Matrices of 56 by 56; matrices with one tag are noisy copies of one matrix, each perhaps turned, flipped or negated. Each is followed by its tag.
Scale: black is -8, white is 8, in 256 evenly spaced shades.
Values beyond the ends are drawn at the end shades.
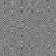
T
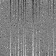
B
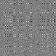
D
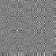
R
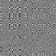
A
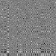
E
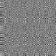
R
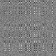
D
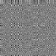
R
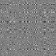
T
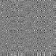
R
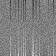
B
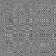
D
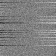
B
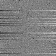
B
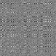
D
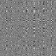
T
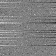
B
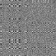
A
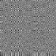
R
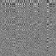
E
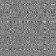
T
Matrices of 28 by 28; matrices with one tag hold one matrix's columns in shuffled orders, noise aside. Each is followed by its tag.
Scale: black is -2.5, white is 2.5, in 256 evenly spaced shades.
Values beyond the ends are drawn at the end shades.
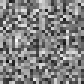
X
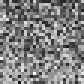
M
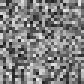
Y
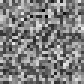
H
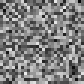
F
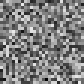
F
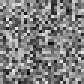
X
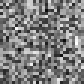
X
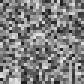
Y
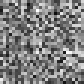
X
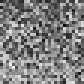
M
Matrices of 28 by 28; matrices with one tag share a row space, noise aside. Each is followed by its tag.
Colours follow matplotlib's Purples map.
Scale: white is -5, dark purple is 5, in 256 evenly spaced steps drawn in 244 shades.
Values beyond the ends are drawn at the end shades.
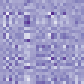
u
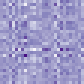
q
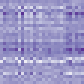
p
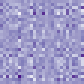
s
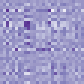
u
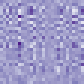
s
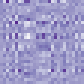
u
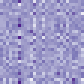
s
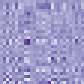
u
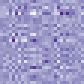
q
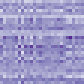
p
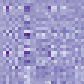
u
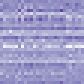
p
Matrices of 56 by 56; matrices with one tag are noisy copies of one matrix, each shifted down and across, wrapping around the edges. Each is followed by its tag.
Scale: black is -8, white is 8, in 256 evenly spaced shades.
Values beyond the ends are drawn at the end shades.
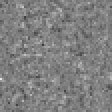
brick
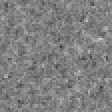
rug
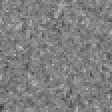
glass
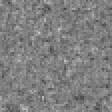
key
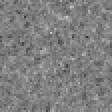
rug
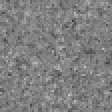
key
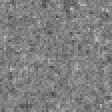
key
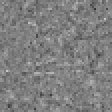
brick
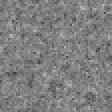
key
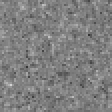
key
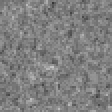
rug
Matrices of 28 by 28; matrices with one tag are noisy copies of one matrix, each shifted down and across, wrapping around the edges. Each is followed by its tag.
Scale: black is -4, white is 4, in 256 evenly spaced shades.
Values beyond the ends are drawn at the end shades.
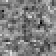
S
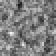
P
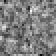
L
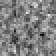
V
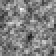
P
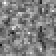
V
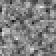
L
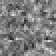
S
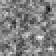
P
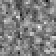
V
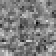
S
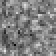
V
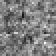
S
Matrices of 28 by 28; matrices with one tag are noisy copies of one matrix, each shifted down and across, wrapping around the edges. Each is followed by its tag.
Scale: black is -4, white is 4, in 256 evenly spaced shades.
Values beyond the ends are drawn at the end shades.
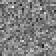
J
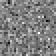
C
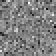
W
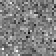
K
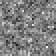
W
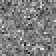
W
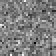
K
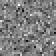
W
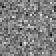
C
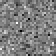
K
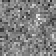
K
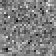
J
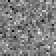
W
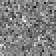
K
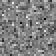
J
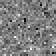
W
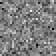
W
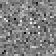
J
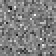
C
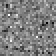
C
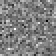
J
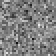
K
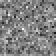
W
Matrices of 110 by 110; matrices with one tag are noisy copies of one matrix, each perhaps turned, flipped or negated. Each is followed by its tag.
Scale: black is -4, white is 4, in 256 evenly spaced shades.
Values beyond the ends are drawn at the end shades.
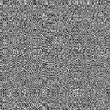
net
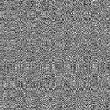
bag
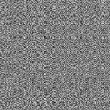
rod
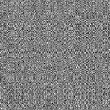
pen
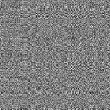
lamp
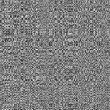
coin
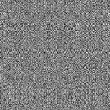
pen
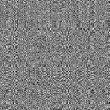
lamp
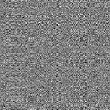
pen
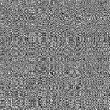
coin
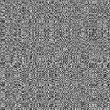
net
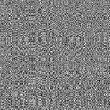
coin
